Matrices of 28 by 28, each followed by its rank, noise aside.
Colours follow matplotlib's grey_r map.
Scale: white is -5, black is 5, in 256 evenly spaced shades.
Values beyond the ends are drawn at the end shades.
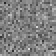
eight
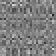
four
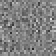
six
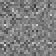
six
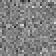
eight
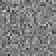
eight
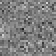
five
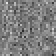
seven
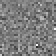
eight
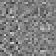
five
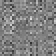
four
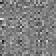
five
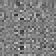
five
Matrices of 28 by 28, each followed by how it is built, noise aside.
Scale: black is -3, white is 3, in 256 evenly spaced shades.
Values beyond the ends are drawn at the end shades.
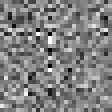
low rank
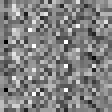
repeating rows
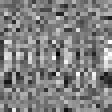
low rank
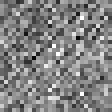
Hankel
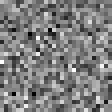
noise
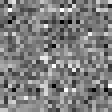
low rank
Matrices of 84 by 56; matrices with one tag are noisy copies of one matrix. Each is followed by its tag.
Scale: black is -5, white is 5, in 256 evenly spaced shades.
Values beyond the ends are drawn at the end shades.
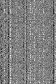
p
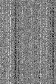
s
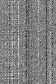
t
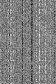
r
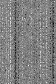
s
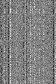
p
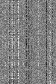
t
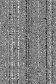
t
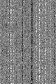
r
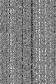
r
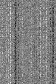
s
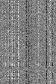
t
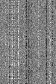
t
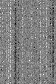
s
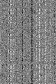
r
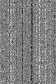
r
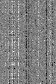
t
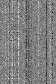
t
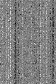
s
